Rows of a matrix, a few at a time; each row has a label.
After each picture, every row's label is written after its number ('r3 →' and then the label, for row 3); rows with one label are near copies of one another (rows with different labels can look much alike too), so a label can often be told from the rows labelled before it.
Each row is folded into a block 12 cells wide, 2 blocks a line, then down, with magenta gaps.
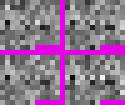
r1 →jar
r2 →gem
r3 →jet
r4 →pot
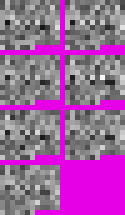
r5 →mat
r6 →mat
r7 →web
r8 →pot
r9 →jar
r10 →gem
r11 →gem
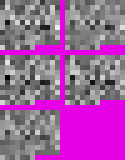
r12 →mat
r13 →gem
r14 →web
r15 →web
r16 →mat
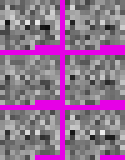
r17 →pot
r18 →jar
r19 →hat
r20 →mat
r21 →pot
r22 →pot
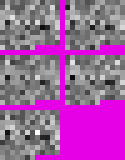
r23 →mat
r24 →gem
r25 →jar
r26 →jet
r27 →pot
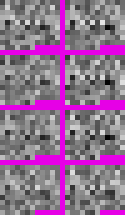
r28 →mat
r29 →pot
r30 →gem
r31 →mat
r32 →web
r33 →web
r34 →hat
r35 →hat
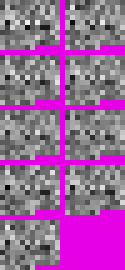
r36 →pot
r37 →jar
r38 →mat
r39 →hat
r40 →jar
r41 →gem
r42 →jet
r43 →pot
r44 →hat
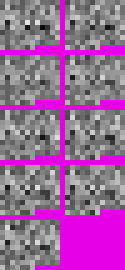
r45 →pot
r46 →web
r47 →jar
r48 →jar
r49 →mat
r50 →hat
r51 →hat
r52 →hat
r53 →jar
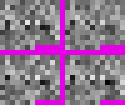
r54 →pot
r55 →hat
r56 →jet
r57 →pot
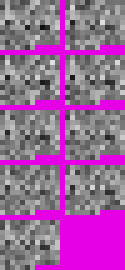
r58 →gem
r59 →jar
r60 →jet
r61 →jet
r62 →web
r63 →gem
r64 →jar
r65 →pot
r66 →gem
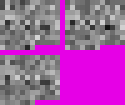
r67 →gem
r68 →mat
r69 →pot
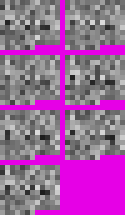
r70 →gem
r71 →mat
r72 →web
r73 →web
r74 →pot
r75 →jet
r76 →gem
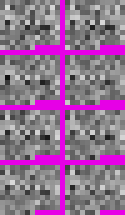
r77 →web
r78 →web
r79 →pot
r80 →mat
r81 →gem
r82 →gem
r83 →gem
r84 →jar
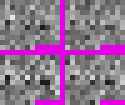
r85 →web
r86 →jar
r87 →pot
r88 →gem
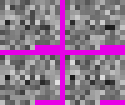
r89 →web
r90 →jet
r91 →mat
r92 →web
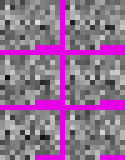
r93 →jar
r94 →gem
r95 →jet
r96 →hat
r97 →web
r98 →jar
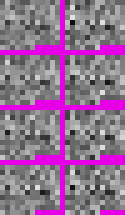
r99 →web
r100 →jar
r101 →jar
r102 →gem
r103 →web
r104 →gem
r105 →pot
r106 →web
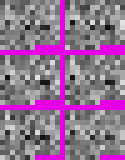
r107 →web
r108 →mat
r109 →jet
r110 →jet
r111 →web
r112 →gem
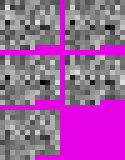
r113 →jar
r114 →jet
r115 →jet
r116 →gem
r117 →pot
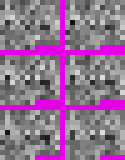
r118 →gem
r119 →jet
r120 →pot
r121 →pot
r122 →jet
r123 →pot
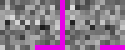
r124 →mat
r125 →jar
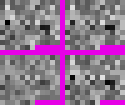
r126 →jet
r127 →jet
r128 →hat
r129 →jet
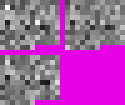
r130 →jar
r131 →web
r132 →jet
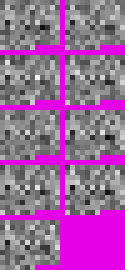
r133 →web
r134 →hat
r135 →jar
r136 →mat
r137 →hat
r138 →pot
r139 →mat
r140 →mat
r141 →hat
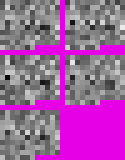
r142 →web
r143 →mat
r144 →jet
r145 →hat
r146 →mat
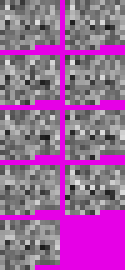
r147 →jar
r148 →jet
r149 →hat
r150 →jar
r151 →jet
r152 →gem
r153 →gem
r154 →hat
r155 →gem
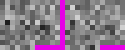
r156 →web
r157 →hat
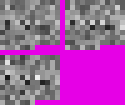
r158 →hat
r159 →mat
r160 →jar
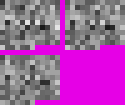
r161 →mat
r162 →web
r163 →web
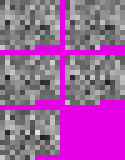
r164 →web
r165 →web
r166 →jet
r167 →mat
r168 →web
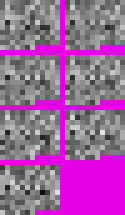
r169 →web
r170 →jet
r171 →mat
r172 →hat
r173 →jet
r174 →jar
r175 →mat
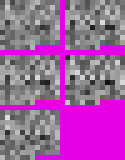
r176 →jet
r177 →pot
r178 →pot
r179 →mat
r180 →jar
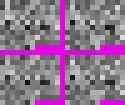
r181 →gem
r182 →jet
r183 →gem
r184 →jet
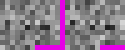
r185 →web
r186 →gem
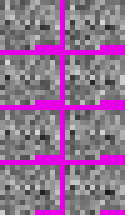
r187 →gem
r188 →jar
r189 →hat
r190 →gem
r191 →mat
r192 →jar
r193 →mat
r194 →gem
